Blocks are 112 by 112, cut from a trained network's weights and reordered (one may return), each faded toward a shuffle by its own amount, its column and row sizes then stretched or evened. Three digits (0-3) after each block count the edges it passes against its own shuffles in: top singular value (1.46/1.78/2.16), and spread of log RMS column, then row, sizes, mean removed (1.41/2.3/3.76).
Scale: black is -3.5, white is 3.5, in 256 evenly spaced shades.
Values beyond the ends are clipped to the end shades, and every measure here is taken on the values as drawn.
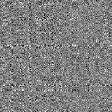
3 2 2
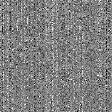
2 2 1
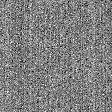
1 0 0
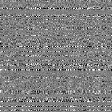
3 1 3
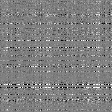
3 1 3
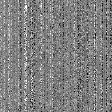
3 3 0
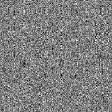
2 2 0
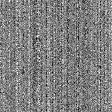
3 2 0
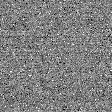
0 0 0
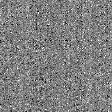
0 1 1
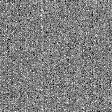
0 1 0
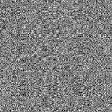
3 1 2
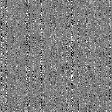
1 3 1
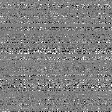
1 1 3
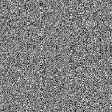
1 2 0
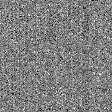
0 0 1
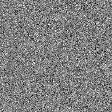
0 1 0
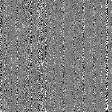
0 3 0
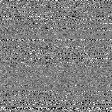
1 0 3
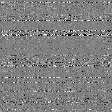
1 0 3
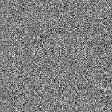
2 2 0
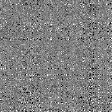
0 2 2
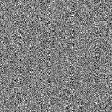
2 2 0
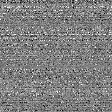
2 0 2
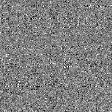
0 1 2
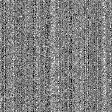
3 2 0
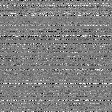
2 0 3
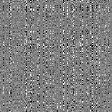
3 3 2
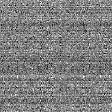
3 2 0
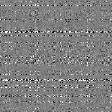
3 2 3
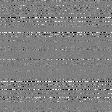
2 0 3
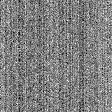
3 1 0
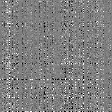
1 3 2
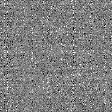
1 2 0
